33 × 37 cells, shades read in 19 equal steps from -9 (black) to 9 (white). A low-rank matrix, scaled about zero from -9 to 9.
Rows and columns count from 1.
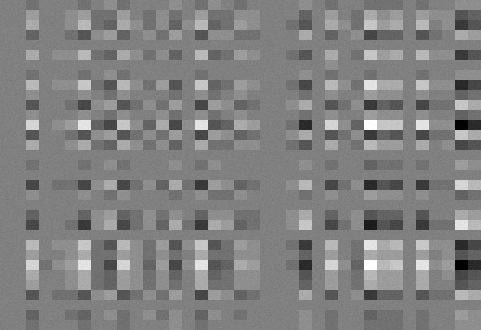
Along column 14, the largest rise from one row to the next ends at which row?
14
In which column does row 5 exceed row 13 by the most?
36
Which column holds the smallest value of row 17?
29
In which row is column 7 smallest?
23
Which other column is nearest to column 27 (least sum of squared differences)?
15
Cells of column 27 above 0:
4
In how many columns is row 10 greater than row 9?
11
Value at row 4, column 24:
3
